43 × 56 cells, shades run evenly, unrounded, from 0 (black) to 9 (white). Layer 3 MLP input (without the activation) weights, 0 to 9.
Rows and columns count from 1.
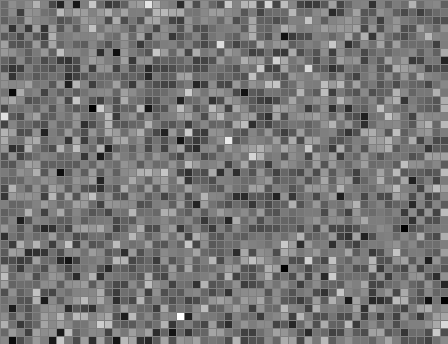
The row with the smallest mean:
9
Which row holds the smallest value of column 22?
42
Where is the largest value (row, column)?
40, 23
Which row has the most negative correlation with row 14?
3
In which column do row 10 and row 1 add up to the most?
32
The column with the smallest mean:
6
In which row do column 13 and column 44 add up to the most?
41
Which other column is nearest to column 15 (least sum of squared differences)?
47
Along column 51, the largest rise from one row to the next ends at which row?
30
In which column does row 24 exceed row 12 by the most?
2
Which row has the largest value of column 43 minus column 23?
13
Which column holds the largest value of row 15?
1
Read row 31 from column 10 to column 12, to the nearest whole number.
2 5 3
